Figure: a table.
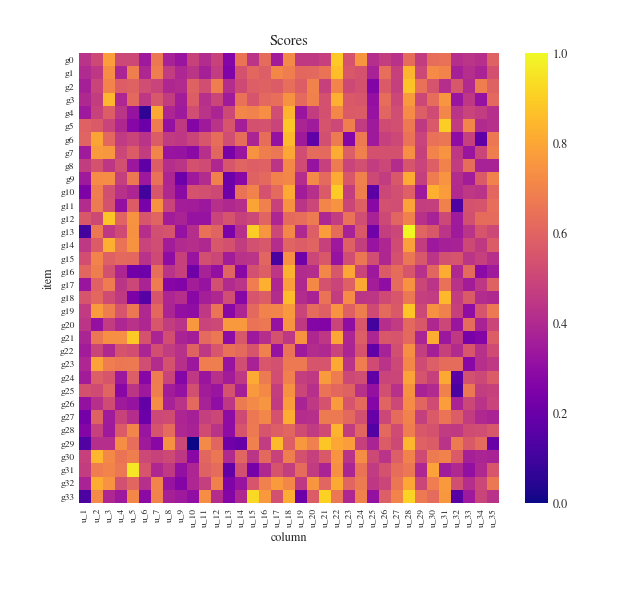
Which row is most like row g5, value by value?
g18
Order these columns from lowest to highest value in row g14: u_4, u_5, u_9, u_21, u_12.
u_9, u_21, u_12, u_4, u_5
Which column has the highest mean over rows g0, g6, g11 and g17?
u_18
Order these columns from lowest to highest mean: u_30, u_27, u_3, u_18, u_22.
u_27, u_30, u_3, u_22, u_18
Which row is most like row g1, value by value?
g3
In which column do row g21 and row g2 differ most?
u_34
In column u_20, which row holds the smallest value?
g6
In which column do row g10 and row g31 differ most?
u_5
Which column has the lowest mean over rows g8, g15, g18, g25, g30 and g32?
u_6
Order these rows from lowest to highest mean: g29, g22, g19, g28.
g22, g28, g29, g19
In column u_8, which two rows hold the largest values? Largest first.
g29, g28
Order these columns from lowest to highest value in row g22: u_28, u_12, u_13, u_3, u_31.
u_3, u_31, u_12, u_13, u_28
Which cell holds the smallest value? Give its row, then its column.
g29, u_10
